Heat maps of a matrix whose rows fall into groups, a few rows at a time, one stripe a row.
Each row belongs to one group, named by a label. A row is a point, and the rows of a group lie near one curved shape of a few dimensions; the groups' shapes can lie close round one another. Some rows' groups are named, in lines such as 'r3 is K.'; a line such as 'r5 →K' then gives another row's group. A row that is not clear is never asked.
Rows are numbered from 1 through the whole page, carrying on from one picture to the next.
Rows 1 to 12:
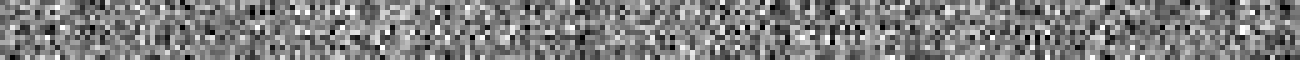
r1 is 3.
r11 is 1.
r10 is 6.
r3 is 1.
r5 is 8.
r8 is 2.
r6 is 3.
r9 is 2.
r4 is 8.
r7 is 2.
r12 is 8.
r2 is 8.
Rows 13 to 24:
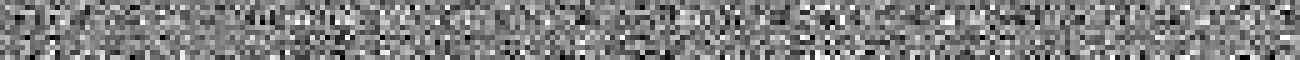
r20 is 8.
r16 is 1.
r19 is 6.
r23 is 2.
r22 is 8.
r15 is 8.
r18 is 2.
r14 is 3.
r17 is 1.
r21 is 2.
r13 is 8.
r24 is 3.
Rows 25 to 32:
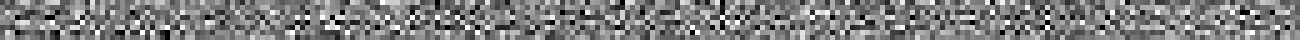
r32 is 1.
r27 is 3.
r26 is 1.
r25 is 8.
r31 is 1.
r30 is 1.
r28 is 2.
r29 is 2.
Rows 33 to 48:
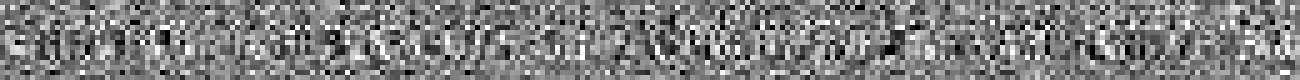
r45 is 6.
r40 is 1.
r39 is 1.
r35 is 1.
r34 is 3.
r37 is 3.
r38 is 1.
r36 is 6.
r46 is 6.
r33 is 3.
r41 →1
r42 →8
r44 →2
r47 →8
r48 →3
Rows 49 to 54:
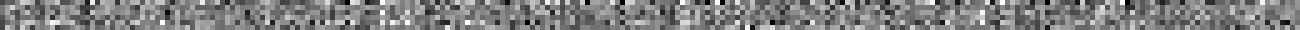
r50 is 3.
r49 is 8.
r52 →1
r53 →8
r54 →3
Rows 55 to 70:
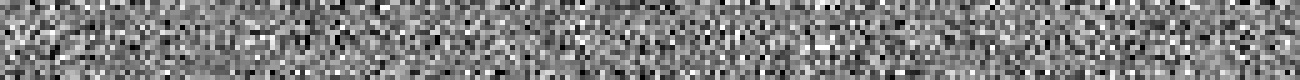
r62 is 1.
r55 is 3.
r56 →2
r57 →6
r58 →8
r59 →1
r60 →3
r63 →1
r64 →3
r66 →3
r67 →6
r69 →1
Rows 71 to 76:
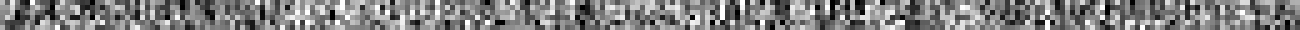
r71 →3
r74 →1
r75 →1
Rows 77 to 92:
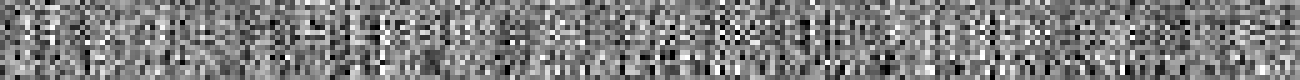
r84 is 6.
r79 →2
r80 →8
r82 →6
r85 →2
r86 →3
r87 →6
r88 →6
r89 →2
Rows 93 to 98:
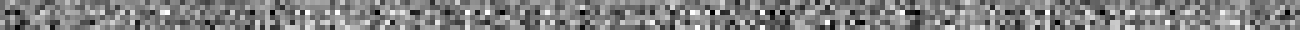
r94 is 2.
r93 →2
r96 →8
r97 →3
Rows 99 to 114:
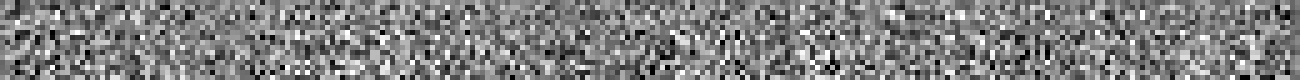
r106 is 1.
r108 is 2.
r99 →1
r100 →1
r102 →8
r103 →2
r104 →8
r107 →6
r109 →2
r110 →3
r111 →2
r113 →1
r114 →3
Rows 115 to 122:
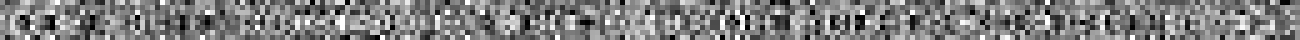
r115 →8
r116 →2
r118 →3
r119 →2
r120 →3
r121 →2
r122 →6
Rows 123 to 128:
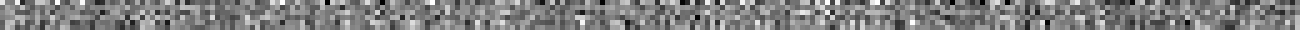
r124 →3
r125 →2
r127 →1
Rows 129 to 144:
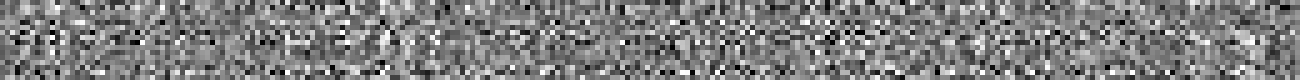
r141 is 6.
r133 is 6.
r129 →2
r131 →8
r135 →3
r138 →6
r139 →2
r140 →2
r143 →6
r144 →1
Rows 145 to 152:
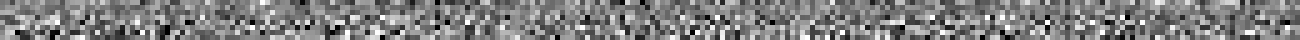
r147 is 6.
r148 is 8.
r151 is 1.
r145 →1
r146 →8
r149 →8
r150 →1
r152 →6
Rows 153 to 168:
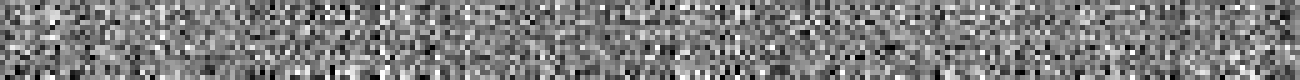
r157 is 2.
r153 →3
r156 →8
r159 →3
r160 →6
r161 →2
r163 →6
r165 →3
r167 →1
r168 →6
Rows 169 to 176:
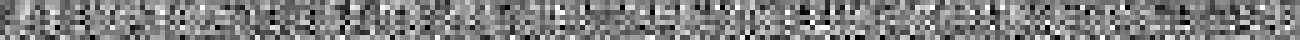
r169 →8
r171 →3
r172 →3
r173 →3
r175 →3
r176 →3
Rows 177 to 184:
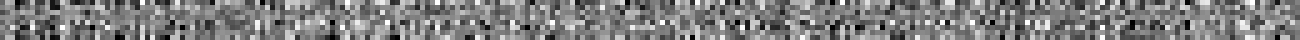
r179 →8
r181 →2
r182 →3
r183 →1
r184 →1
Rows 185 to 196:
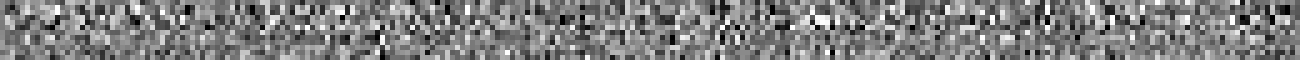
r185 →1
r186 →8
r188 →3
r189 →3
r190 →2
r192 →6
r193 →6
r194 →2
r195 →2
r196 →8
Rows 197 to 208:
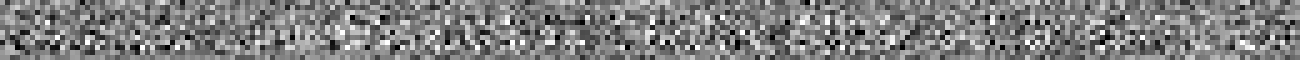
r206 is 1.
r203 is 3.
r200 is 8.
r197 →3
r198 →2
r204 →8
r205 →2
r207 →3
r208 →1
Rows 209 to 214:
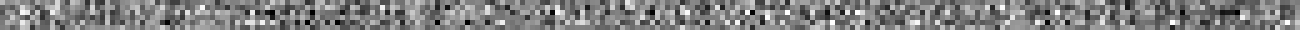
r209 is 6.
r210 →8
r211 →3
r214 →3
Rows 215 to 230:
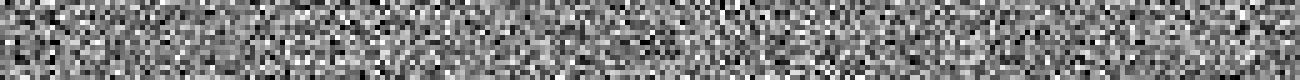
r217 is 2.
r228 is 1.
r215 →6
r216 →1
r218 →3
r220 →3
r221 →2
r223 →6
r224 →2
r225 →2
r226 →1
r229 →2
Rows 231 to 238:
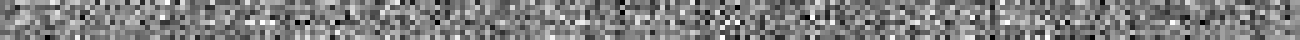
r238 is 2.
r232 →2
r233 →8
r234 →3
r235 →1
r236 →2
